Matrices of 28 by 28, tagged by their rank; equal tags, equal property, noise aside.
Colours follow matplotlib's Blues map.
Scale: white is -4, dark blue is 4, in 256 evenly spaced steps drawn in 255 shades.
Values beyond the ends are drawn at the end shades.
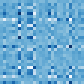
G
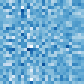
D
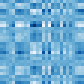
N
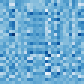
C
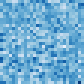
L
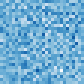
L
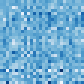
C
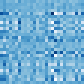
G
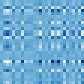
N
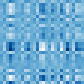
N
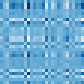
N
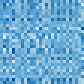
C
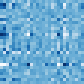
G
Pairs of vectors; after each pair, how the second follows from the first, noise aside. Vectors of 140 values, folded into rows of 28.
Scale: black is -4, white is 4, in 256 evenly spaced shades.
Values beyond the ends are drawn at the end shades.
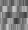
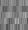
negated, shrunk.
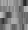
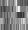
wrapped around, negated.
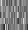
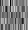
wrapped around, negated.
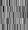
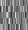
wrapped around, negated.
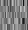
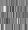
reversed, negated, partly zeroed.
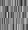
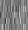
reversed, negated, partly zeroed.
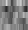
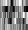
scaled up.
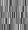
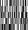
scaled up.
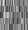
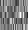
reversed.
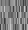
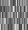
negated.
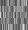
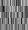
wrapped around, negated.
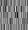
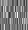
negated.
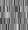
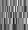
wrapped around, negated.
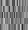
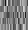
reversed.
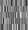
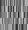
wrapped around, negated.
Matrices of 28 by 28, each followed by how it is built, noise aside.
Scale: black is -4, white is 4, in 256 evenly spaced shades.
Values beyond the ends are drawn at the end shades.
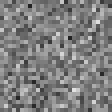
noise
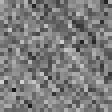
Toeplitz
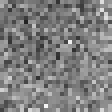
smooth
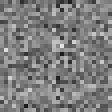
repeating rows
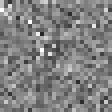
banded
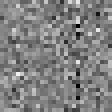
uneven columns
